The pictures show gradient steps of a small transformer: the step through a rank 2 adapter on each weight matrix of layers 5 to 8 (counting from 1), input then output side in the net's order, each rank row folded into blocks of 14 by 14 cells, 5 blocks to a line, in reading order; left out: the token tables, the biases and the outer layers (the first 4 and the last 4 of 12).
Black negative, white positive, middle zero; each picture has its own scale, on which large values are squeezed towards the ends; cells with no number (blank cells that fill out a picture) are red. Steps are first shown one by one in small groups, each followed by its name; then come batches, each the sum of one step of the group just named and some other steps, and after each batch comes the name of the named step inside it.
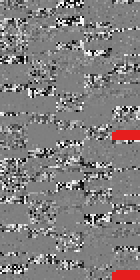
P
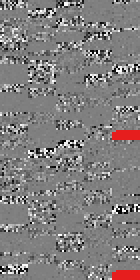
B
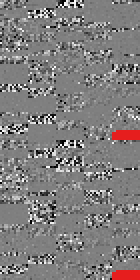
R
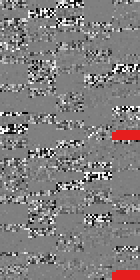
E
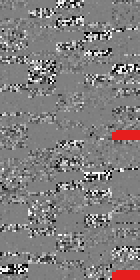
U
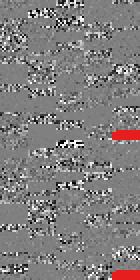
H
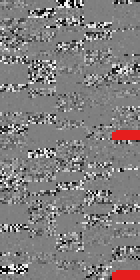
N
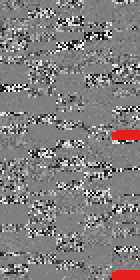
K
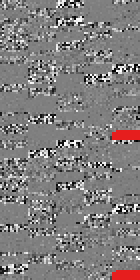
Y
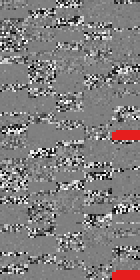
N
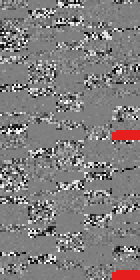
K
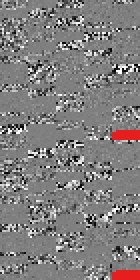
H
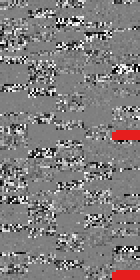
K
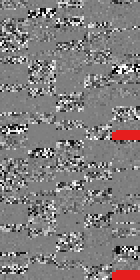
N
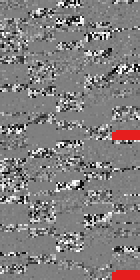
P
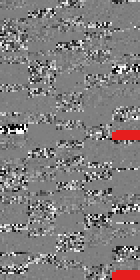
N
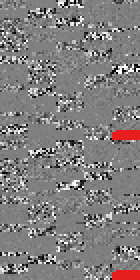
U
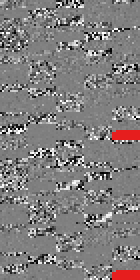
R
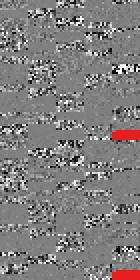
U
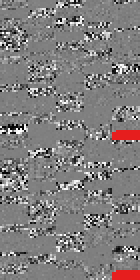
E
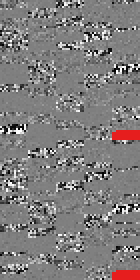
B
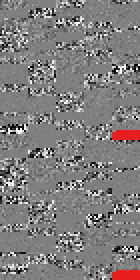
Y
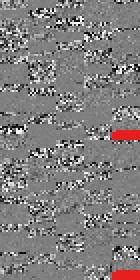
H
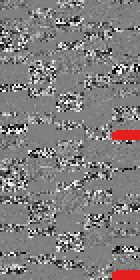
K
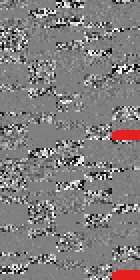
N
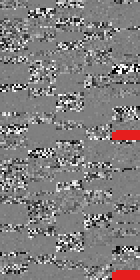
K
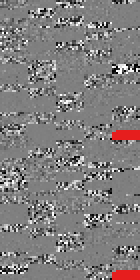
N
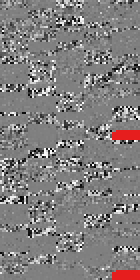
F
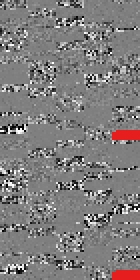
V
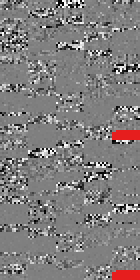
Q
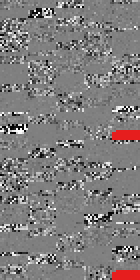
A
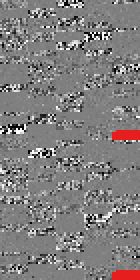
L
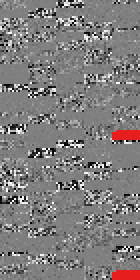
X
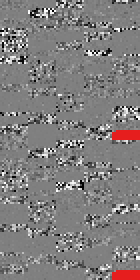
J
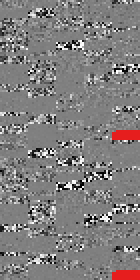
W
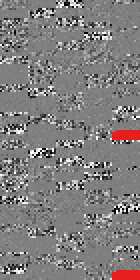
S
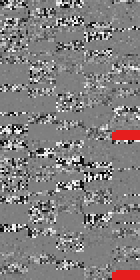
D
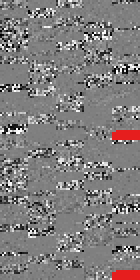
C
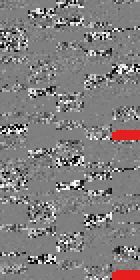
L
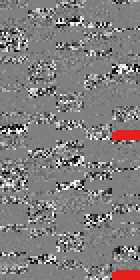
V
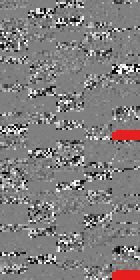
X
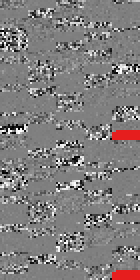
J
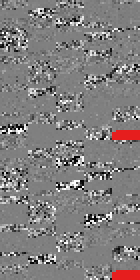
W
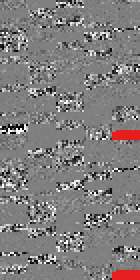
V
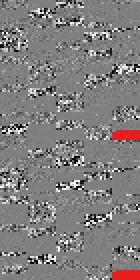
V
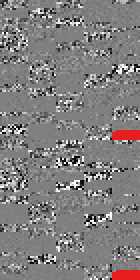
D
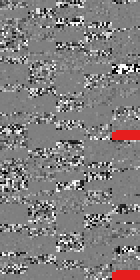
D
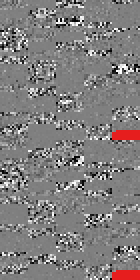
J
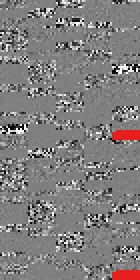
Q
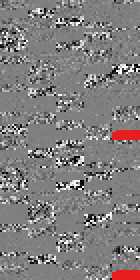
W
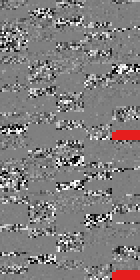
A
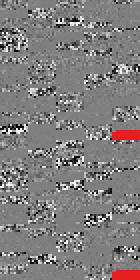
V
